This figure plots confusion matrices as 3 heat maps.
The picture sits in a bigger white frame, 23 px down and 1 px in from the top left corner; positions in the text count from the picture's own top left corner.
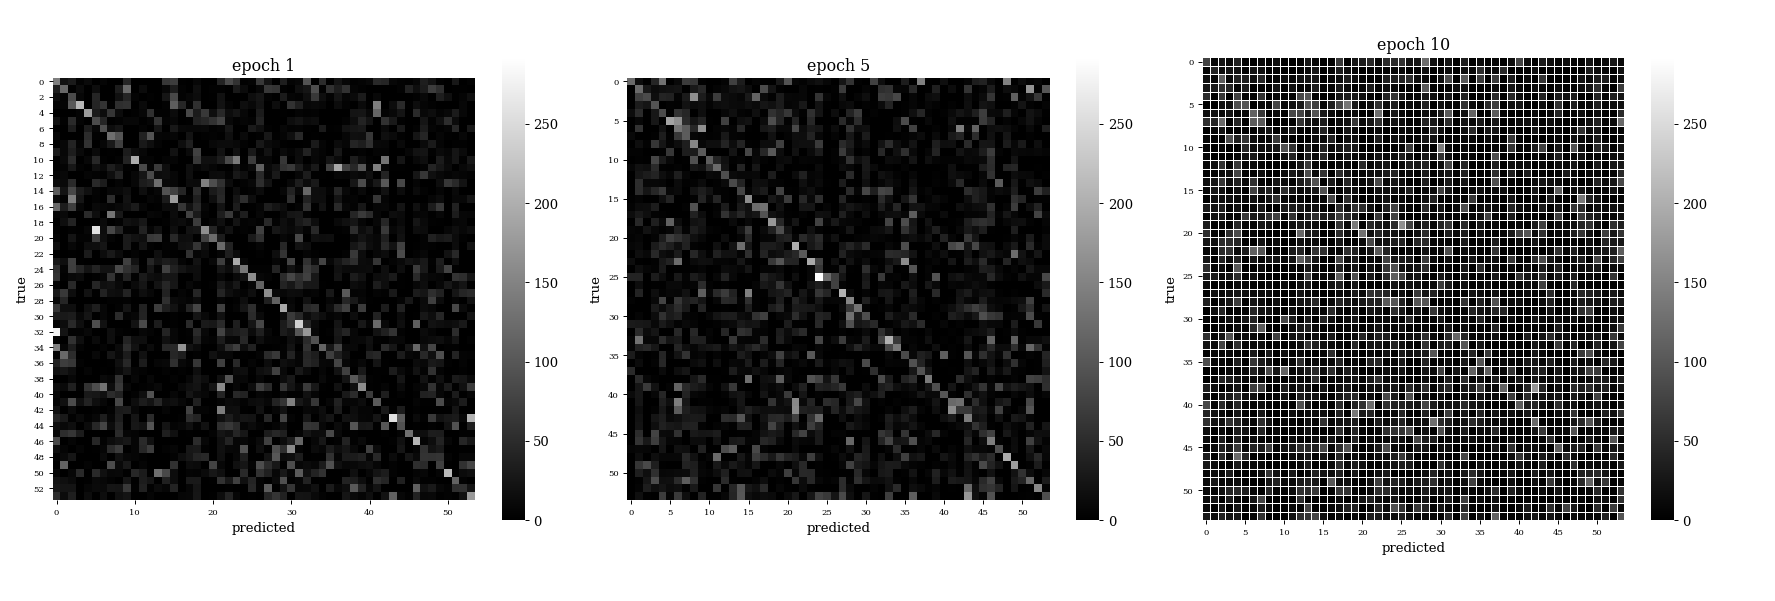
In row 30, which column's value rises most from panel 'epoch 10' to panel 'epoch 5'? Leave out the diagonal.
28
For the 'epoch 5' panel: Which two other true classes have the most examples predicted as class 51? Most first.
1, 34
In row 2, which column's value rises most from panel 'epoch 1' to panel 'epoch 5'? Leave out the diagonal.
8
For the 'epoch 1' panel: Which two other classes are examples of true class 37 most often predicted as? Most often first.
28, 48
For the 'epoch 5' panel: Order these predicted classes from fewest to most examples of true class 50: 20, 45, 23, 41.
45, 41, 23, 20
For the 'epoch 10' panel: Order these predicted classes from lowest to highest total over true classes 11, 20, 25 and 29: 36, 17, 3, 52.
36, 3, 52, 17
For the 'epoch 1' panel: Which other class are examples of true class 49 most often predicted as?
1
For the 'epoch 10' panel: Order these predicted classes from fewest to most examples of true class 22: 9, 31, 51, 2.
9, 51, 2, 31
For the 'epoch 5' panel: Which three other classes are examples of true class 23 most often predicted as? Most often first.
35, 6, 19
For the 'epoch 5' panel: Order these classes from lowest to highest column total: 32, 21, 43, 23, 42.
42, 32, 23, 21, 43
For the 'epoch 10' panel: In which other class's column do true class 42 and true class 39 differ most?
29
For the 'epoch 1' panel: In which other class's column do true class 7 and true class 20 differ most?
8
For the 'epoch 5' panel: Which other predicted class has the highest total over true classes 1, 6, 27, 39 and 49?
9
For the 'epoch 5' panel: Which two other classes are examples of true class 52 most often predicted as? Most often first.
43, 14
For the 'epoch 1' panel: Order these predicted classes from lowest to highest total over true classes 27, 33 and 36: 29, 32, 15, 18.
29, 15, 32, 18
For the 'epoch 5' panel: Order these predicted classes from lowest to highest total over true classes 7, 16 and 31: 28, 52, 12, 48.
48, 12, 52, 28
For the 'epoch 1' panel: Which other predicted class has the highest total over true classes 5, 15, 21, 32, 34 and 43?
0
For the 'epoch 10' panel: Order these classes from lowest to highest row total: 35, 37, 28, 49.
37, 35, 49, 28
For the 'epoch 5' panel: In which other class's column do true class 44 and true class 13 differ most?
47
